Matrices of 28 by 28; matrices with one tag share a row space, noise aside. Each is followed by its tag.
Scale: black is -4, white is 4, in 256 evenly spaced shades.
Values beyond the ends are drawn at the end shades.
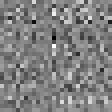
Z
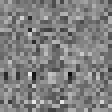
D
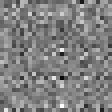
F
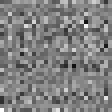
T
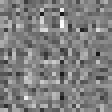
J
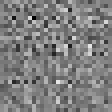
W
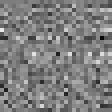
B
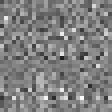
F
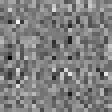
Z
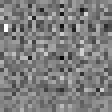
F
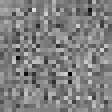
W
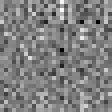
F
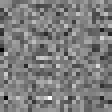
B
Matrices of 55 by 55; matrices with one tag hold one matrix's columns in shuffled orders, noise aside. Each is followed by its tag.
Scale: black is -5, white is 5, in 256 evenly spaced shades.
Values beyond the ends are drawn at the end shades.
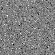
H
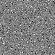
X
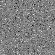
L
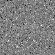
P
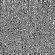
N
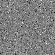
X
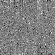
N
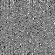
N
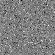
P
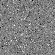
P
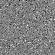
P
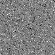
L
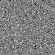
P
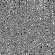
N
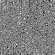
N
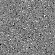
H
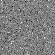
X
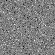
P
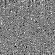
N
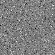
L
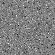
H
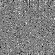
N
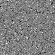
X
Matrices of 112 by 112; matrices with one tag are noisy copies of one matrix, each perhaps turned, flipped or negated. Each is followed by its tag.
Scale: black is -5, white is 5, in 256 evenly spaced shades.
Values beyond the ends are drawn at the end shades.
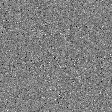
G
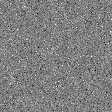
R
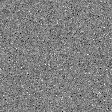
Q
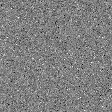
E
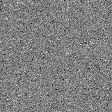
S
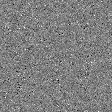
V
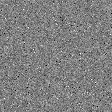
V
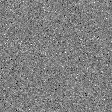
S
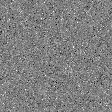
R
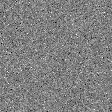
S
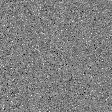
Q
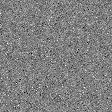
V
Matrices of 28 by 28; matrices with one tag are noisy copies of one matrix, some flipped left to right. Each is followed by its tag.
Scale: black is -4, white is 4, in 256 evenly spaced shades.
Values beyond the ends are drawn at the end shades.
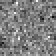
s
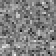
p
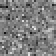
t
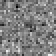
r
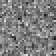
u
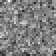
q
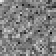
t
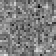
r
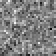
q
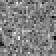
s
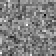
u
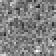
r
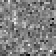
q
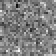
r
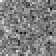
t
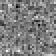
r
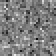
p
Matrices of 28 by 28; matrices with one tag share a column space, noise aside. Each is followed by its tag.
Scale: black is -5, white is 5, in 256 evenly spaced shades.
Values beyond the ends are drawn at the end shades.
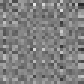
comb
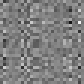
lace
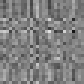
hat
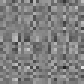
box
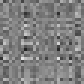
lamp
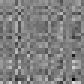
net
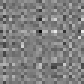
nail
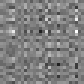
nail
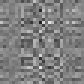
lace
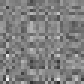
net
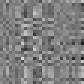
lamp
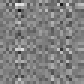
comb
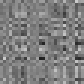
lamp
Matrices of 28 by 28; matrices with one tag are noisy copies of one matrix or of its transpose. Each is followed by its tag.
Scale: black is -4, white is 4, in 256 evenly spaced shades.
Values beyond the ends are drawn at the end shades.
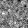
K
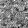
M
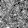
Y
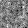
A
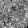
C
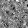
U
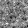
A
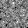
K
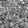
Y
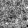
A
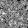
K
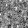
M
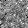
Y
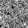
U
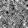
U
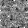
M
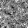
U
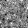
Y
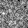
K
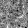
A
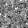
M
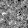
K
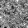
U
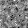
M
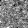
Y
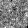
C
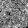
C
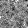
U
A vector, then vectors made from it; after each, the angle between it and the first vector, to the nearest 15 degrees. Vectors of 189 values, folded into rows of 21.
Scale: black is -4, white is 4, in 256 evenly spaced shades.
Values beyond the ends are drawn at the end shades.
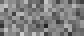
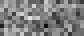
30 degrees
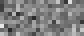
120 degrees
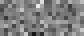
120 degrees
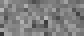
60 degrees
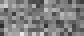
30 degrees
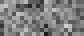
30 degrees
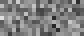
90 degrees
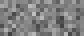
60 degrees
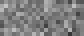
30 degrees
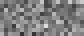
150 degrees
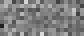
60 degrees
